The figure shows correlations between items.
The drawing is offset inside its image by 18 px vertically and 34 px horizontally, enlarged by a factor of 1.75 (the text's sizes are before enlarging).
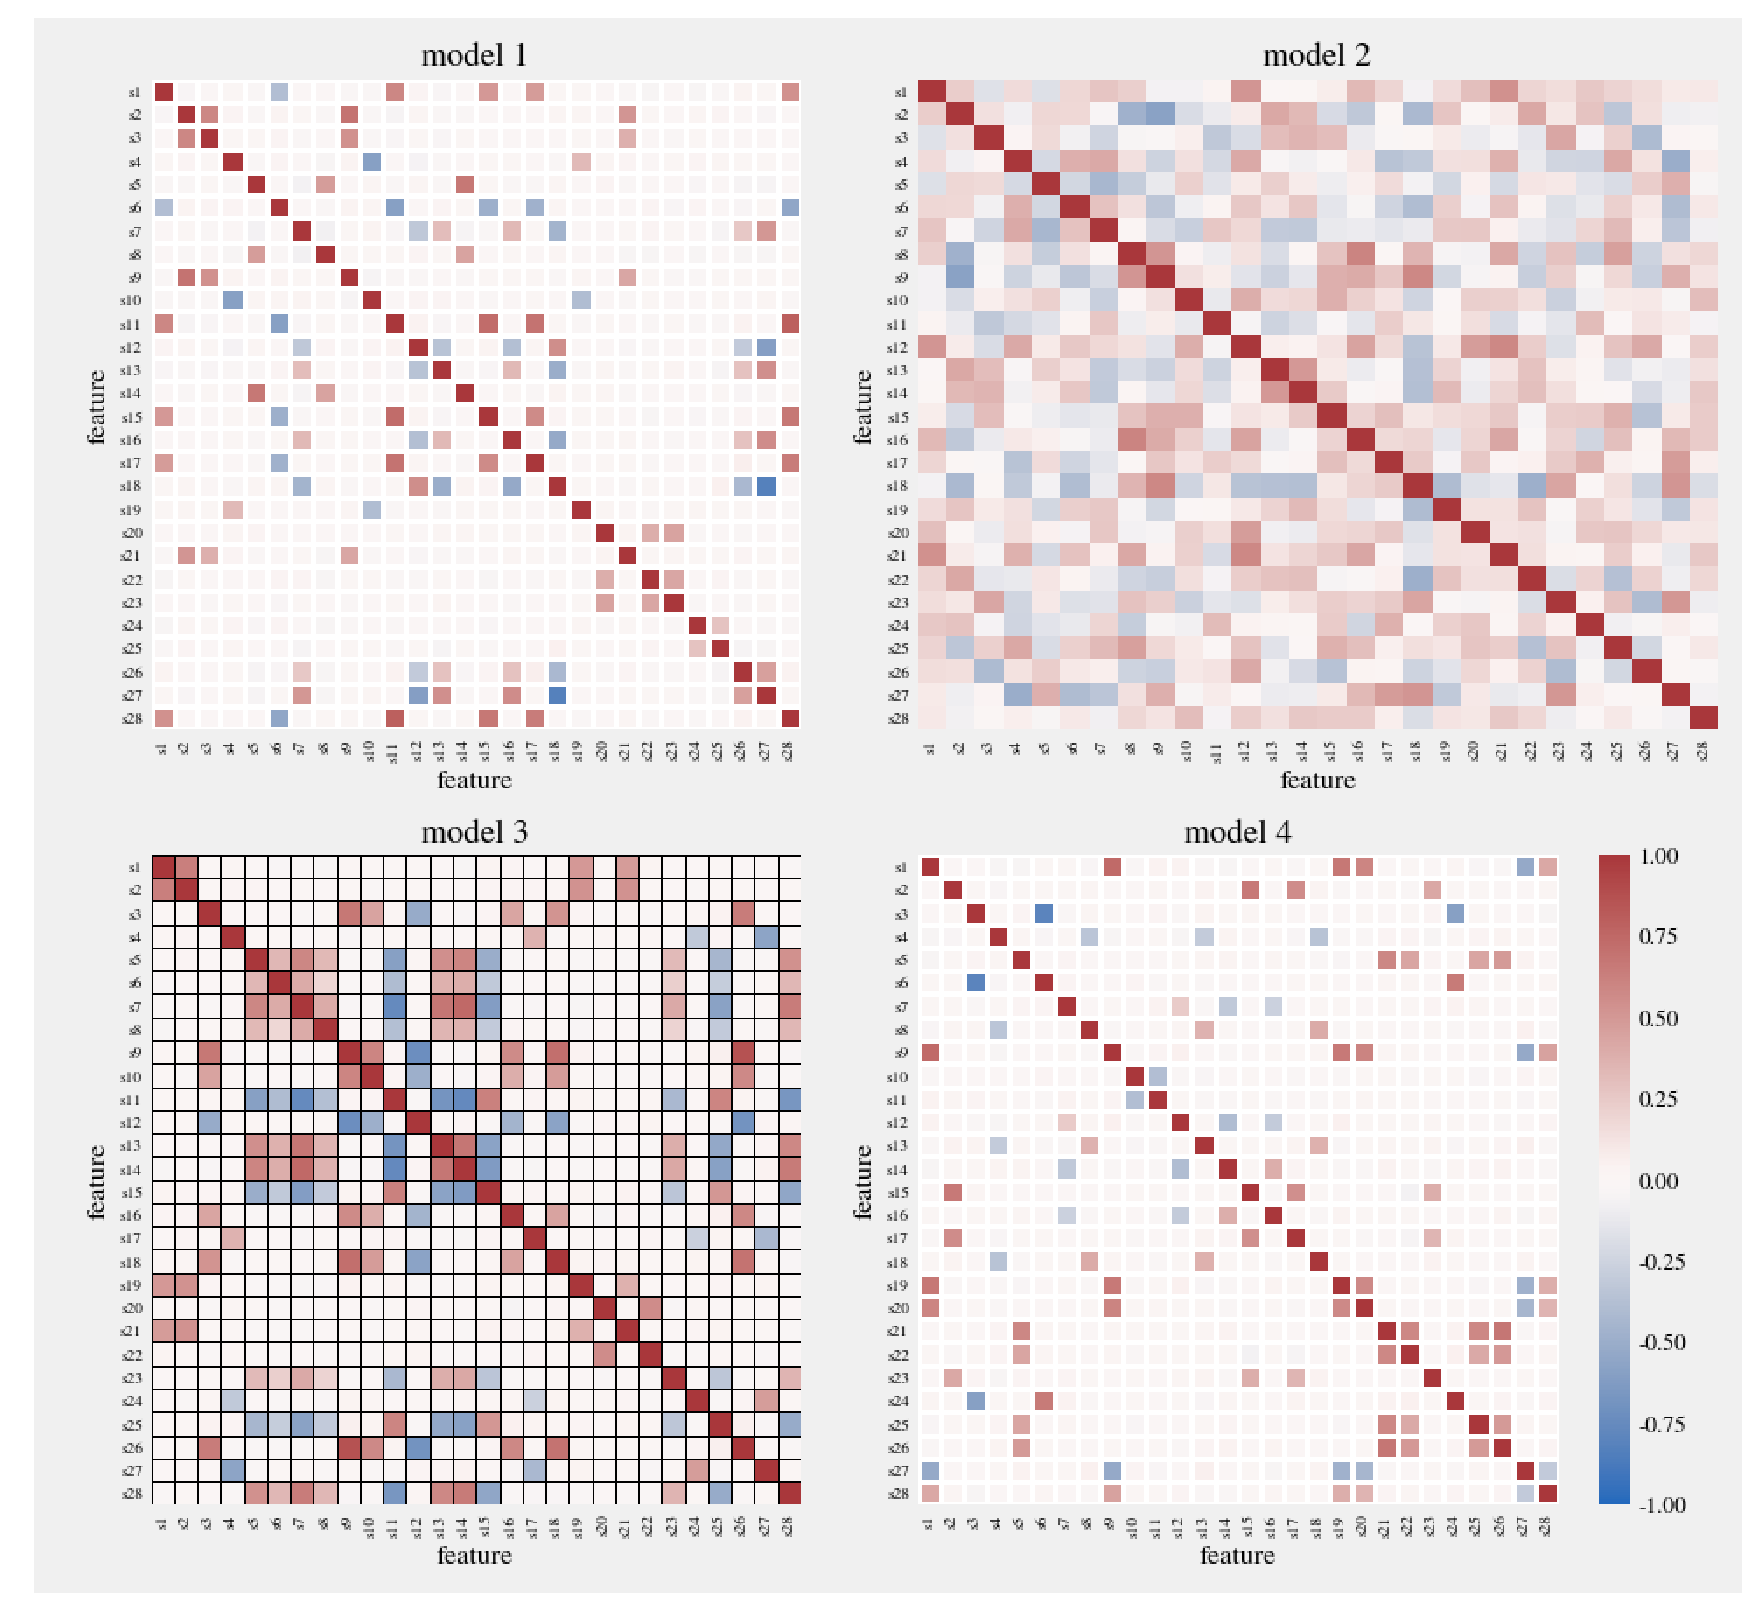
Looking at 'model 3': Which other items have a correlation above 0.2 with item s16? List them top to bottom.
s3, s9, s10, s18, s26
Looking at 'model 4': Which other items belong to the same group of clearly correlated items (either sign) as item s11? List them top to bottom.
s10
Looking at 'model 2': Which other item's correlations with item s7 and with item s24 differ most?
s4
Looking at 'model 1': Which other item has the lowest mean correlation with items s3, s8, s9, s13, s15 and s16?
s18
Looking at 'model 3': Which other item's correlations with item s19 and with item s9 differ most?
s26
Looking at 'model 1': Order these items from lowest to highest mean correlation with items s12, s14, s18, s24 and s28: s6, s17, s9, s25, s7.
s7, s6, s9, s25, s17
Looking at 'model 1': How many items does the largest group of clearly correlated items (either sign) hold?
7
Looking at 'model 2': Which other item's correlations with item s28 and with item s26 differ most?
s15
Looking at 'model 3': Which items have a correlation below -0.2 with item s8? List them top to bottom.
s11, s15, s25
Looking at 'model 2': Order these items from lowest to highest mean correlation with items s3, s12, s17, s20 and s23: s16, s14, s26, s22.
s26, s22, s14, s16
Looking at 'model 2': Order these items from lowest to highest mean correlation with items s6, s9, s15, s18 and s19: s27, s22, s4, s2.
s2, s22, s4, s27
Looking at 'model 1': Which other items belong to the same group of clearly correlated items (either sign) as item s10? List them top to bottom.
s4, s19
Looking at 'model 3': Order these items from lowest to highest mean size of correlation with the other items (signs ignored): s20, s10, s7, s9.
s20, s10, s9, s7
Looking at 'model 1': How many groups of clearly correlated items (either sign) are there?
7
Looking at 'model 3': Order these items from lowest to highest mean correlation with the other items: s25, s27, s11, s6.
s11, s25, s27, s6
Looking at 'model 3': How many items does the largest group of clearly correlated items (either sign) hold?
11
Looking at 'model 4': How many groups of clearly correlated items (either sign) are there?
7
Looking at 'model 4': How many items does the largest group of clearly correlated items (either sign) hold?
6
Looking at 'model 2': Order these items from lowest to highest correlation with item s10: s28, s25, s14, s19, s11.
s11, s19, s25, s14, s28
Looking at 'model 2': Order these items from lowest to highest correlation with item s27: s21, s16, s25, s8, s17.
s21, s25, s8, s16, s17
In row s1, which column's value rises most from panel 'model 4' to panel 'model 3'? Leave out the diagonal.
s2
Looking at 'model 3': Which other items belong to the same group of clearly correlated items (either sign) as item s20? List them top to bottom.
s22
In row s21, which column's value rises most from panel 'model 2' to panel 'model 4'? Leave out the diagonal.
s5
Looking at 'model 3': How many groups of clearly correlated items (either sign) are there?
5
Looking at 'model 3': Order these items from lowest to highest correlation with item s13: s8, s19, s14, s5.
s19, s8, s5, s14
